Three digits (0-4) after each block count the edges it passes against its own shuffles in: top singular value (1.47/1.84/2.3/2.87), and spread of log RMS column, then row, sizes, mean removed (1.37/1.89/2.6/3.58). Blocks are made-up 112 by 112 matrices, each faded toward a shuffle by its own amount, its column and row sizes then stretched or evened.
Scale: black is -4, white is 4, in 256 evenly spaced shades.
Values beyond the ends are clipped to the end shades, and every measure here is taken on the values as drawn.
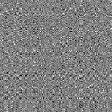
4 2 2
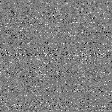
1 0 3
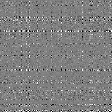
4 3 4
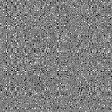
4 2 2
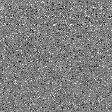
0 0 2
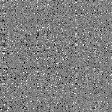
2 2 2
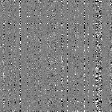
3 4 2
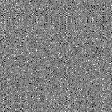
3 1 0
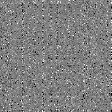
2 3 0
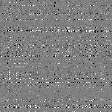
2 2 4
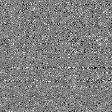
1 1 3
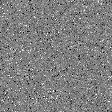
0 0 1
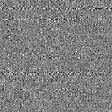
3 1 3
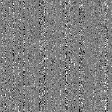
2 4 0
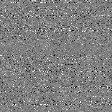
1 0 3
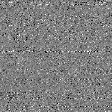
2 0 3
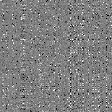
3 3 1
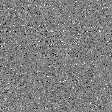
0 0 2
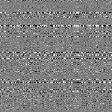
4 1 4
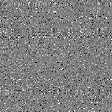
3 0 2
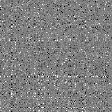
3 2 2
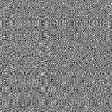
4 1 2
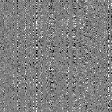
3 4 1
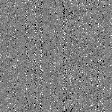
0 3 0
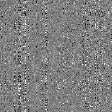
3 4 1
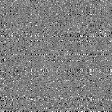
3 2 3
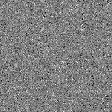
2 0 0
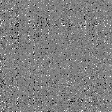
0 3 2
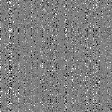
3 4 0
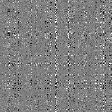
3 4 3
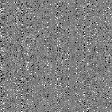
3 3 0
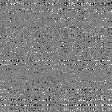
3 1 4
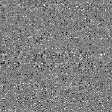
2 1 2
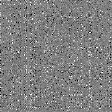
2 3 1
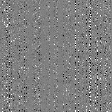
1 4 0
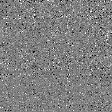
0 2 3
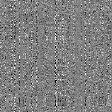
3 4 0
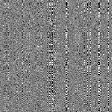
4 4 1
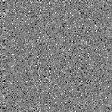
3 2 1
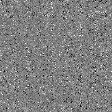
0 2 2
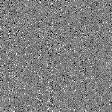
1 3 0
